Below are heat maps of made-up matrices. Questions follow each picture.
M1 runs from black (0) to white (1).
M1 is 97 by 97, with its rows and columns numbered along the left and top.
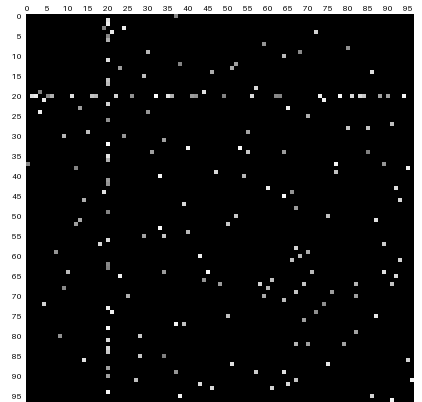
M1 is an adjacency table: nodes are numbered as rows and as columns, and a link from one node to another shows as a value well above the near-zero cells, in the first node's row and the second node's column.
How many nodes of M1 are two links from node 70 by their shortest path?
3
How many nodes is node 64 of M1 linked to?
5
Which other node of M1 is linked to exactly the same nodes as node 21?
node 72
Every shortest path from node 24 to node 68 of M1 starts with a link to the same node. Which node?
node 30
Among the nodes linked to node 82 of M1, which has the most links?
node 67
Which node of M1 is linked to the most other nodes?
node 20
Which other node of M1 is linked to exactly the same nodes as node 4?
node 74
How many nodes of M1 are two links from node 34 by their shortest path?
6
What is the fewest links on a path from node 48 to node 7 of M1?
5
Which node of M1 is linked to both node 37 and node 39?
node 77
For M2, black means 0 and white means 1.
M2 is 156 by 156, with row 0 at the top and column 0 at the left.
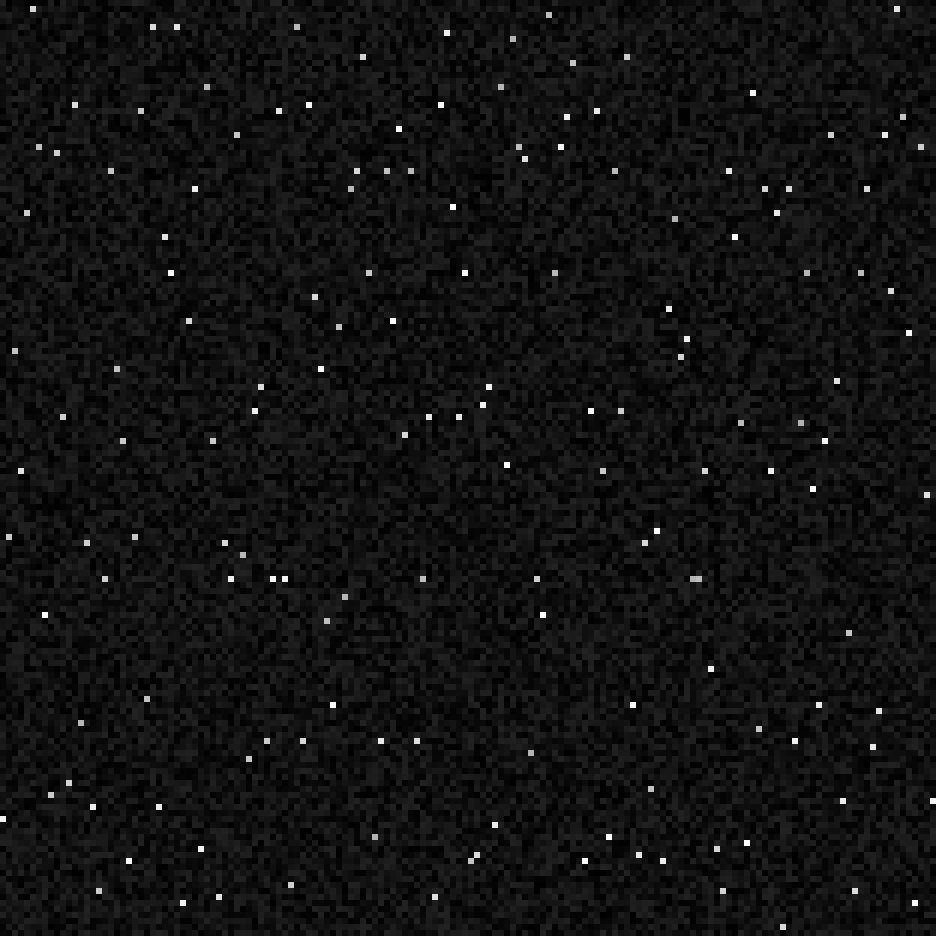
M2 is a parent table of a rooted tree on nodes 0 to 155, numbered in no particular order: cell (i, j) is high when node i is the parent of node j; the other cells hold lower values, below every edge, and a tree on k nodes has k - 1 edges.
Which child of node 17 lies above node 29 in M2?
73
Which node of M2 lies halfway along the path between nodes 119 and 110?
117
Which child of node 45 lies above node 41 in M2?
28
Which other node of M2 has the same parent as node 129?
4
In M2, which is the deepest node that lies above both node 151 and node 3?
78
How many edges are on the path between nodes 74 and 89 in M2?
3
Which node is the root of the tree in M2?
96
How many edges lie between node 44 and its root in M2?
3
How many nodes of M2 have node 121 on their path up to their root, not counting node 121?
2
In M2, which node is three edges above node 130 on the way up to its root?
137
